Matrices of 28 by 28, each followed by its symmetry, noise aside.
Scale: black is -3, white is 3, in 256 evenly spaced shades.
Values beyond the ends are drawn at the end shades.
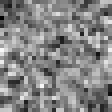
same after a half turn.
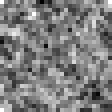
symmetric.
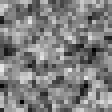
no symmetry.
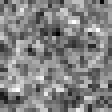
no symmetry.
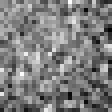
symmetric.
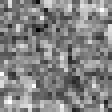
same after a half turn.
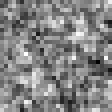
symmetric.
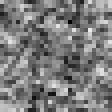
same after a half turn.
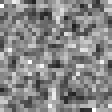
same after a half turn.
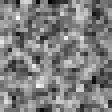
no symmetry.
